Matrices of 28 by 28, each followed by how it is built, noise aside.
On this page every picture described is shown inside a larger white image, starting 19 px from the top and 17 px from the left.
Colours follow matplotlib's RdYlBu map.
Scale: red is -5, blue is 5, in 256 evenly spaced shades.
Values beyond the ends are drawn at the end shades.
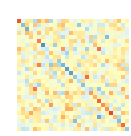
diagonal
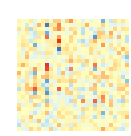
uneven columns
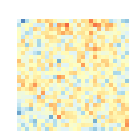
smooth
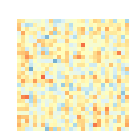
blocks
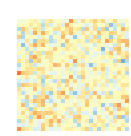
repeating rows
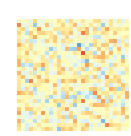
repeating rows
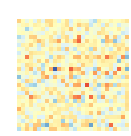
uneven rows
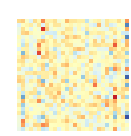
uneven columns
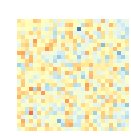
blocks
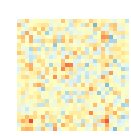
blocks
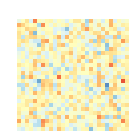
repeating rows
